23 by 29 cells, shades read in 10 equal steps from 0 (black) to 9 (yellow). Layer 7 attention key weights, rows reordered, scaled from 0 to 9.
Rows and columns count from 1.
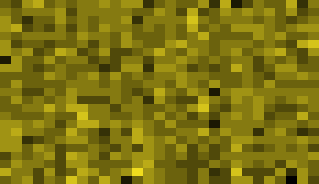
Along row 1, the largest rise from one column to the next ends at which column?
21
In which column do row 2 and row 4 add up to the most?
18
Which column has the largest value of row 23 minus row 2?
7
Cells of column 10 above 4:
12
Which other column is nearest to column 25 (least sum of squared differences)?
23
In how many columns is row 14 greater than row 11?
15
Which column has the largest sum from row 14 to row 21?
8
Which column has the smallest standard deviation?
16
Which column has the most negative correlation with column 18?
13
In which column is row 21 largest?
14
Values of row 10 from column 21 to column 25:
4 4 5 4 3
